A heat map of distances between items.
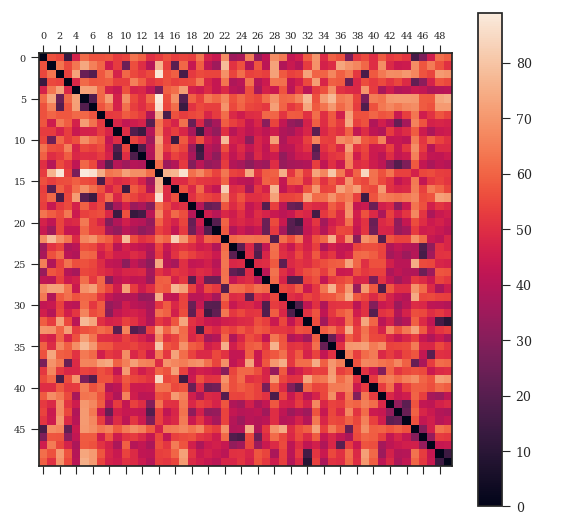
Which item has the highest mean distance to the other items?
14
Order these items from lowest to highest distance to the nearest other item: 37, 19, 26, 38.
19, 26, 37, 38
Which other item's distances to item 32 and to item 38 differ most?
49
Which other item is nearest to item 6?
17
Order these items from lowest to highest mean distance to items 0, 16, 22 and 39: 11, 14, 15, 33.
15, 11, 33, 14
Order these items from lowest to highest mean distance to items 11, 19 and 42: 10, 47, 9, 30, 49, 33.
9, 33, 47, 30, 49, 10
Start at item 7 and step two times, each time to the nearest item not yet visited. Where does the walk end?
13
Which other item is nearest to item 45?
0
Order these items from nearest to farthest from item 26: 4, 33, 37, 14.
4, 37, 14, 33
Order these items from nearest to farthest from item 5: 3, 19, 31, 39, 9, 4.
39, 9, 19, 3, 31, 4
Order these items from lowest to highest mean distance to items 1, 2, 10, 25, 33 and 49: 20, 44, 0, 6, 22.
20, 44, 6, 0, 22
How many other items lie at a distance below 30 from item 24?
3
